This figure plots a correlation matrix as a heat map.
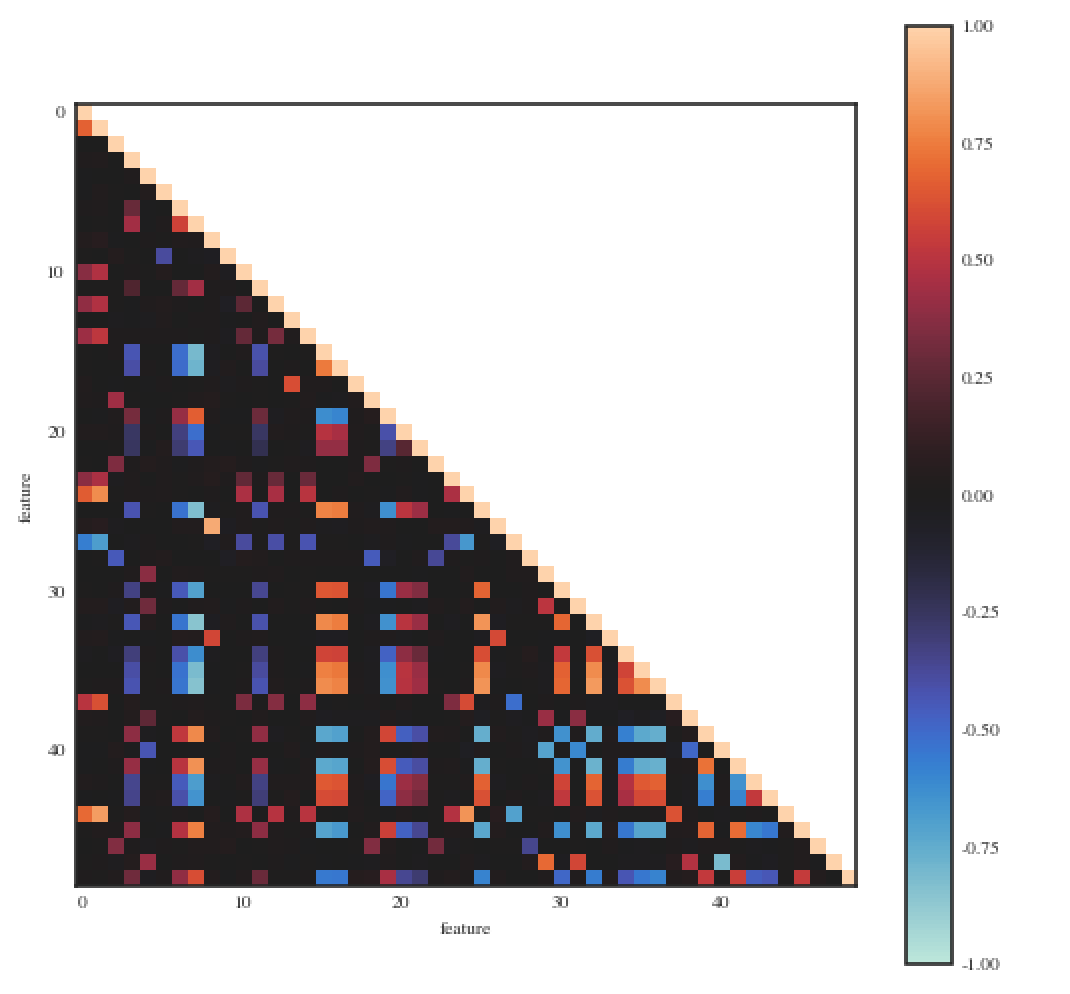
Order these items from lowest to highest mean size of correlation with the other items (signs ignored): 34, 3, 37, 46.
46, 37, 3, 34
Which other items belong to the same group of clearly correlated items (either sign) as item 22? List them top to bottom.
2, 18, 28, 46
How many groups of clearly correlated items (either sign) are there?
7
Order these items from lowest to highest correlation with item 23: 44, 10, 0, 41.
41, 10, 0, 44
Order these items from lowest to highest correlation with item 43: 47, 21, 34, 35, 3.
3, 47, 21, 34, 35
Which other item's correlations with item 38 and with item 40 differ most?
47
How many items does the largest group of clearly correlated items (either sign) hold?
21
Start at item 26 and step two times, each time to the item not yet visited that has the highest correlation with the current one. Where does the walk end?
33
